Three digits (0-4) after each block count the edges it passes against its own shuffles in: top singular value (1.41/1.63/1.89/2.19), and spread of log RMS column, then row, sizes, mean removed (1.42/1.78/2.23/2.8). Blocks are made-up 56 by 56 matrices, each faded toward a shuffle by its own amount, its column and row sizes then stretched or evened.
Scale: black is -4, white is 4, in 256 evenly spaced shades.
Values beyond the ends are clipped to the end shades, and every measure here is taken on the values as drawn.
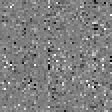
1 2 1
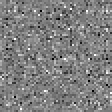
1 0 1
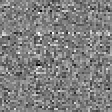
2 2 2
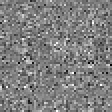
2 1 2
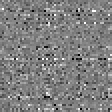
2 2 4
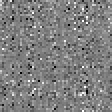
1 3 1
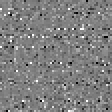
1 0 3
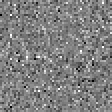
0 2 0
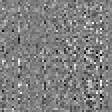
3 4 1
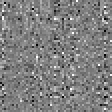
3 3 1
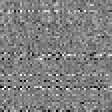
4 1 4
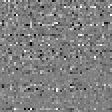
0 1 4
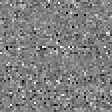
0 1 3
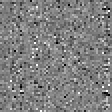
1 2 0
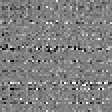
3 0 4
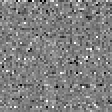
1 0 3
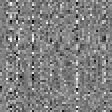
4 3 0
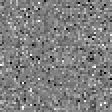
1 1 0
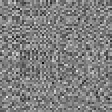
4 0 1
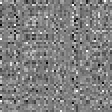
4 4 1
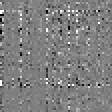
2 4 3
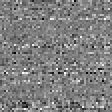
2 0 4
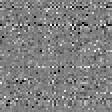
4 0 3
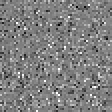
2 0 0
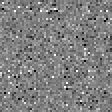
1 0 1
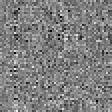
3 2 1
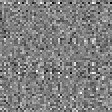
4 1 2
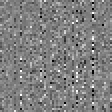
1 4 0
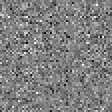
3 1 1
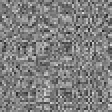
4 1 1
